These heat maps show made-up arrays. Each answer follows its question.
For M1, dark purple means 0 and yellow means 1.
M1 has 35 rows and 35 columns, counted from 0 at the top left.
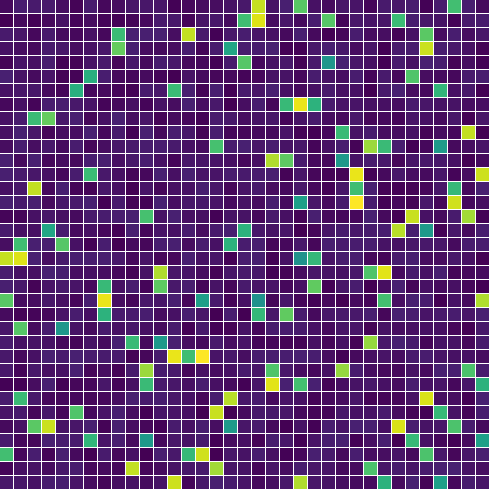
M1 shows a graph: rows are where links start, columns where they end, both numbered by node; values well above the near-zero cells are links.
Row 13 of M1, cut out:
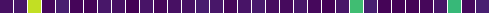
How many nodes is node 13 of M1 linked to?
3
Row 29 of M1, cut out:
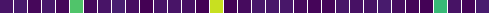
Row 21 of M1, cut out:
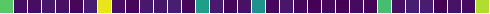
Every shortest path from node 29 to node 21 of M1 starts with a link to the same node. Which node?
node 31
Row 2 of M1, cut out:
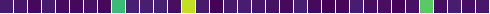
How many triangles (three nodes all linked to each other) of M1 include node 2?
0
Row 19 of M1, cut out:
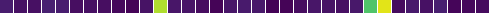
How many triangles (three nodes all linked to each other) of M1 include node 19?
0
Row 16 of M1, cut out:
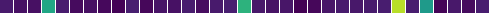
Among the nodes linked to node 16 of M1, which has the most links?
node 30
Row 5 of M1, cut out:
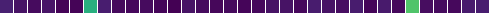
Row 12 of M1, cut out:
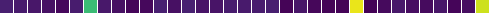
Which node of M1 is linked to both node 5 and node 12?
node 6
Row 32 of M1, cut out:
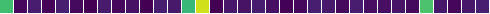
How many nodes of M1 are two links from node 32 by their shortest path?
7
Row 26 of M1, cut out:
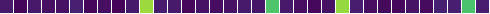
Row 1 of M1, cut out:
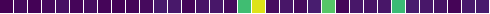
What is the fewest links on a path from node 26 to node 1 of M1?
5
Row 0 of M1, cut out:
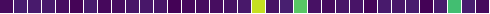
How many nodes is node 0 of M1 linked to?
3
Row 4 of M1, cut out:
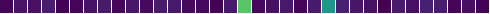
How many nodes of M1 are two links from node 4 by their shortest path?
2
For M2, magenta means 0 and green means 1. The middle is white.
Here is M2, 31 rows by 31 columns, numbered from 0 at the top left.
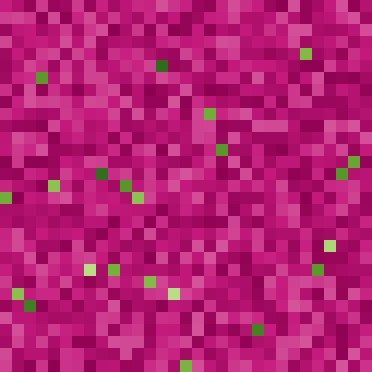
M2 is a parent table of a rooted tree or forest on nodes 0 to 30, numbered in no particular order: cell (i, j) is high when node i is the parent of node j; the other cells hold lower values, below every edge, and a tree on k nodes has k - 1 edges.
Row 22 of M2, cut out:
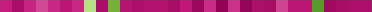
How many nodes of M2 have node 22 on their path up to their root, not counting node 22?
4
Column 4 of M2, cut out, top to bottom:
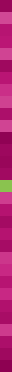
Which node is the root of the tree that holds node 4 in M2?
30
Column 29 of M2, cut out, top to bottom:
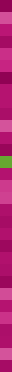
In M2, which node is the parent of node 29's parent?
5
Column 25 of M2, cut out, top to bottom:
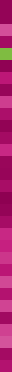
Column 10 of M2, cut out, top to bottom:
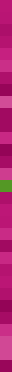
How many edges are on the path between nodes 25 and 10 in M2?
3
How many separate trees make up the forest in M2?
9
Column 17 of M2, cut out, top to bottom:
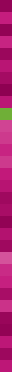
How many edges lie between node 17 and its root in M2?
2
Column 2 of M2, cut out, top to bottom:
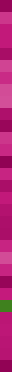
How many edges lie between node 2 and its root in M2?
4
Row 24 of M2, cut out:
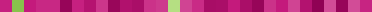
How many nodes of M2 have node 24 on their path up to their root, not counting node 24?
4
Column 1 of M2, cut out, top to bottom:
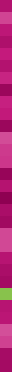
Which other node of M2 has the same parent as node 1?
14
